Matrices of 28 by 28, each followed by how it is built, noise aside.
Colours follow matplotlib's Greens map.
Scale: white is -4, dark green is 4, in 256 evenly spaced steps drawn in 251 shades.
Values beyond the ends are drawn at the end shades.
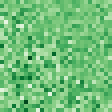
lower triangular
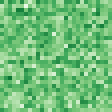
blocks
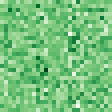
uneven columns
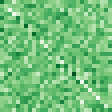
diagonal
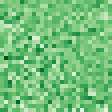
lower triangular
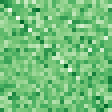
diagonal
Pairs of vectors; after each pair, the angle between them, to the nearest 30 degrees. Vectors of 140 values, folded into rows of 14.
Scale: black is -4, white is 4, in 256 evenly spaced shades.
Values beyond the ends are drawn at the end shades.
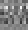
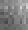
60 degrees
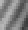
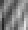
150 degrees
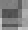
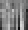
120 degrees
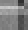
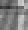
150 degrees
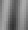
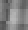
150 degrees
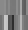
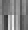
150 degrees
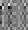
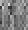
30 degrees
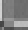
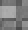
90 degrees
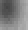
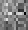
120 degrees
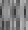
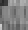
60 degrees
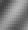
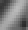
30 degrees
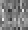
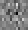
60 degrees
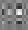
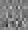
90 degrees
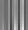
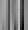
150 degrees
